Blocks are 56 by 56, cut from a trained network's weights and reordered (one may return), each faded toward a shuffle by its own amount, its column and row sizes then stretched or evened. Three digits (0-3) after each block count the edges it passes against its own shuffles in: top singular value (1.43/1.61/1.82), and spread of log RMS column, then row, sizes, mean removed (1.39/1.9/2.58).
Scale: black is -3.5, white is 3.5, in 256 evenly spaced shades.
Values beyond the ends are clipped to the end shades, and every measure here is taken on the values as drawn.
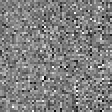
1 2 1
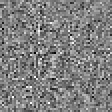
1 1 1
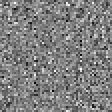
0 2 0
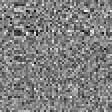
3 0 2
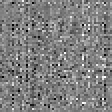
1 2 2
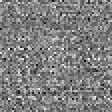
1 0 2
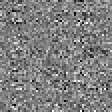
2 2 2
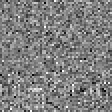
1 0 1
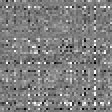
3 2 3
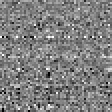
2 1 2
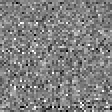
1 0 2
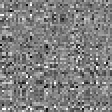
3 2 2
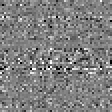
0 1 3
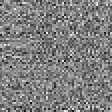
2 0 2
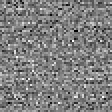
2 0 2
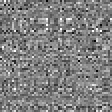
3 1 2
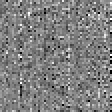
0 3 0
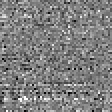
2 1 2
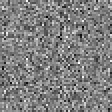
1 2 0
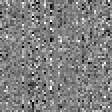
0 3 0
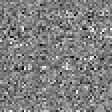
2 1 2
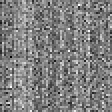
3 1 0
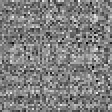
3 1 0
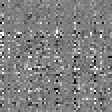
0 3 3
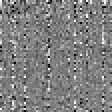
2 3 1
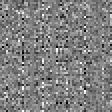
1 3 1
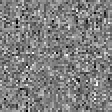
1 2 1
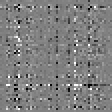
1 3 3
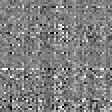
1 1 3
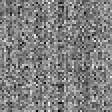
2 1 1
